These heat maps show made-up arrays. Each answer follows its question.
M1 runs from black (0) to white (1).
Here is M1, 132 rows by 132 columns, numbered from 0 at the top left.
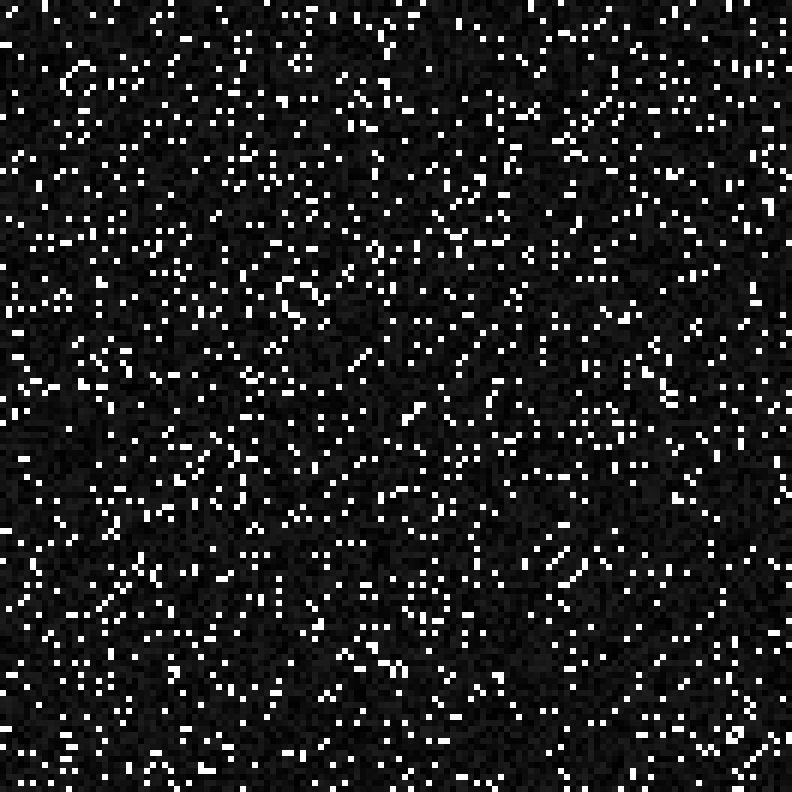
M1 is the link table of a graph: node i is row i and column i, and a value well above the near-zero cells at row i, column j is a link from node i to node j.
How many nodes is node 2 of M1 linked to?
11
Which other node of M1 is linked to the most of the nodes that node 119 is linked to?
node 28
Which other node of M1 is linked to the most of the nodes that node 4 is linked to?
node 60
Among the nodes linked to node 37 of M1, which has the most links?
node 41
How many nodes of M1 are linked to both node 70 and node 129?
2
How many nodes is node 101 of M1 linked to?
7
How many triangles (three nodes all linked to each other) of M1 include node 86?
4
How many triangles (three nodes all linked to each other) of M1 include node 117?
1
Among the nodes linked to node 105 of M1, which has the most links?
node 26
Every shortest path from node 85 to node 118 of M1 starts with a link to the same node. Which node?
node 17
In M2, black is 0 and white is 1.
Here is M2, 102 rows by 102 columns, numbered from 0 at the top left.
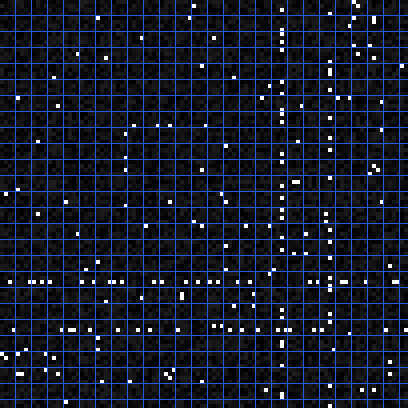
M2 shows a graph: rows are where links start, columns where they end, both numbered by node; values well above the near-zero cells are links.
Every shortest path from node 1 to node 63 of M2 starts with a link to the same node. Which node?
node 89
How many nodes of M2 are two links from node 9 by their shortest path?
2
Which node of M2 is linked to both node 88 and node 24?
node 4
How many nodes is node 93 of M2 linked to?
5
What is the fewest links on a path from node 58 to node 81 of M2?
7
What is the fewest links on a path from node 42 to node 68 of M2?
4
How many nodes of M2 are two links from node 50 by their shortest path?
8
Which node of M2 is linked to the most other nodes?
node 70
